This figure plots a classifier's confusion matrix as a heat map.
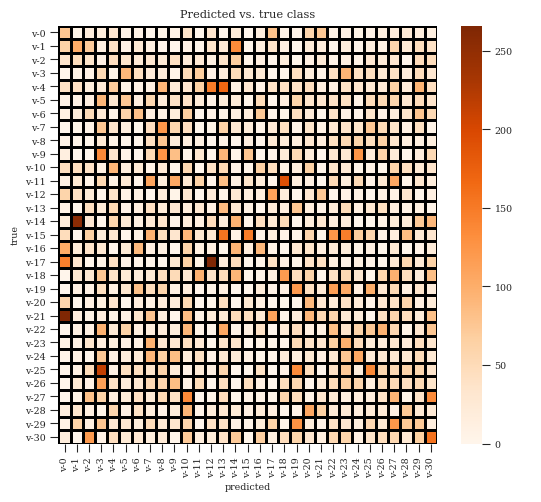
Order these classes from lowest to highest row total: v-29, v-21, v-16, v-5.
v-16, v-5, v-29, v-21
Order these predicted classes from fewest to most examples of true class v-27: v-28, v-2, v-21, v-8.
v-28, v-21, v-8, v-2
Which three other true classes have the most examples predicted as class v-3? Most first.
v-25, v-9, v-26
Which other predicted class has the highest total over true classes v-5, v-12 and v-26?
v-3
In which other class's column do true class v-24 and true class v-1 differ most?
v-14
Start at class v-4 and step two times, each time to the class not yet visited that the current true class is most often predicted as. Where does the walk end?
v-19
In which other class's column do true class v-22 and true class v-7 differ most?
v-8
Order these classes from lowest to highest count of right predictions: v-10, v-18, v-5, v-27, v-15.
v-10, v-5, v-27, v-18, v-15
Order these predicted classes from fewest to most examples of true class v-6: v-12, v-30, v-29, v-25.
v-12, v-25, v-30, v-29
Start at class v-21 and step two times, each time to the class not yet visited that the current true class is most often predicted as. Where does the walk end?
v-17
